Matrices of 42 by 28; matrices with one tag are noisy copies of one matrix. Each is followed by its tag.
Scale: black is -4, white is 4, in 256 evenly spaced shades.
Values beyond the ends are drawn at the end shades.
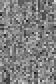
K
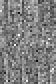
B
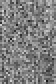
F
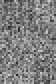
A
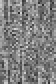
B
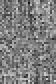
A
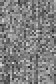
K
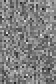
F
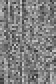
B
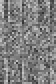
B
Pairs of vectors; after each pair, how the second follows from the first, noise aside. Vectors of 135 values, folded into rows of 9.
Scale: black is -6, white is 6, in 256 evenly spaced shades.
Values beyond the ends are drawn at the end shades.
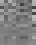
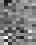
wrapped around, negated, scaled up.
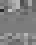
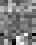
reversed, scaled up.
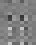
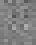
reversed, negated, shrunk.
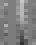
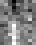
reversed, scaled up.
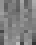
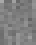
reversed, negated, shrunk.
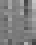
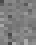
reversed, partly zeroed.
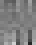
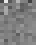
reversed, negated, partly zeroed.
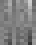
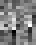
wrapped around, negated, scaled up.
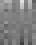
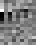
wrapped around, negated, scaled up.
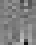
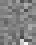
sign-scrambled.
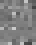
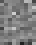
sign-scrambled.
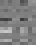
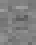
wrapped around, negated, shrunk.
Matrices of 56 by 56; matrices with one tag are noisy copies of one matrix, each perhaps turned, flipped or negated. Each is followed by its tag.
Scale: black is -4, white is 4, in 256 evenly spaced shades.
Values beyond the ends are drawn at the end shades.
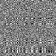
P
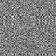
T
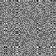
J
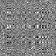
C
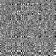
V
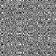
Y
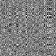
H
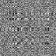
C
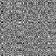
Y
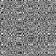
Y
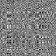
C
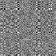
J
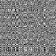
H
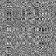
C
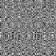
Y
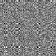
J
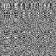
P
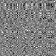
P
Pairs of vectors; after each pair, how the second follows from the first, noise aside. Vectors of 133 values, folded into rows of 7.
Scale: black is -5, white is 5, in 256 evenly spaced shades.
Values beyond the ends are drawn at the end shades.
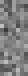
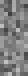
copied.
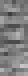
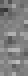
reversed, negated, partly zeroed.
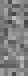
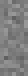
negated, shrunk.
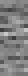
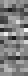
scaled up.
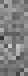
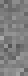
negated, shrunk.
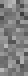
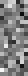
scaled up.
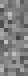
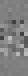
reversed, negated, partly zeroed.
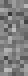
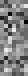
scaled up.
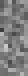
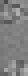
reversed, negated, partly zeroed.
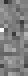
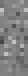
reversed, negated, partly zeroed.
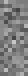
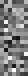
wrapped around, scaled up.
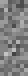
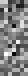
scaled up.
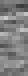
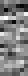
scaled up.
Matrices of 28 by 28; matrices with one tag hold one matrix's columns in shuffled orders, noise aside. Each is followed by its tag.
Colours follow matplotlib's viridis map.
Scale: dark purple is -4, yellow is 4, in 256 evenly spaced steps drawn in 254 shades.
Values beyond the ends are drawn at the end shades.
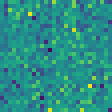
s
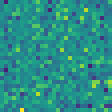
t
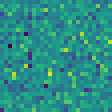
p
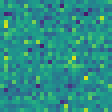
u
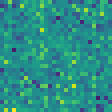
s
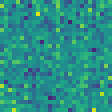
s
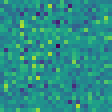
u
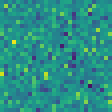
p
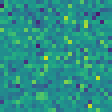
u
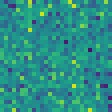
s
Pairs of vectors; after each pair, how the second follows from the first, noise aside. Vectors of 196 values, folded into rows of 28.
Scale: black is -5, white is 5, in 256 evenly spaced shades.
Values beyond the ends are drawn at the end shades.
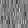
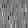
reversed, negated, partly zeroed.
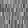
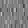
partly zeroed.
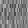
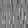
reversed, negated, partly zeroed.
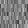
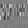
reversed, negated, partly zeroed.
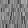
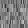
wrapped around.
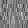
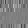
reversed, partly zeroed.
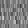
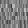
reversed.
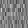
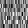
reversed, scaled up.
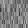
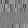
reversed, partly zeroed.
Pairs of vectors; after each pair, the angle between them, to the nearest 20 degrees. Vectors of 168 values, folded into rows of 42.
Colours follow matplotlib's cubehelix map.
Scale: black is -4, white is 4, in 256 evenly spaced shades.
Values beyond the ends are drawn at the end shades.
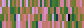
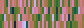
60 degrees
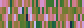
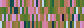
60 degrees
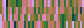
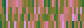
160 degrees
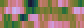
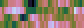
20 degrees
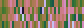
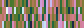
120 degrees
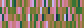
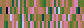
80 degrees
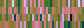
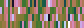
120 degrees
